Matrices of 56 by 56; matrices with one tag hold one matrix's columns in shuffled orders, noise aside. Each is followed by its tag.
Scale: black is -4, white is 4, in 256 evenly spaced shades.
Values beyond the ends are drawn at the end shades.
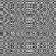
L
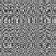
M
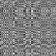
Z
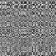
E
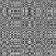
Z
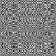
L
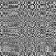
E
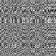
M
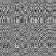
M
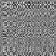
E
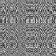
M
